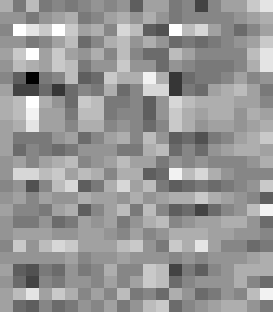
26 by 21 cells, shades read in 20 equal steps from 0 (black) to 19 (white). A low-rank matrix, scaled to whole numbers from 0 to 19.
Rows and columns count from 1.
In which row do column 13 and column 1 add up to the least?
3
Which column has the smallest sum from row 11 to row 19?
16
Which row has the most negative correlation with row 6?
19
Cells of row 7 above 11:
7
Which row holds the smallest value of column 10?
8
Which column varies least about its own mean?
1
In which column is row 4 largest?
21
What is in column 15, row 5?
12
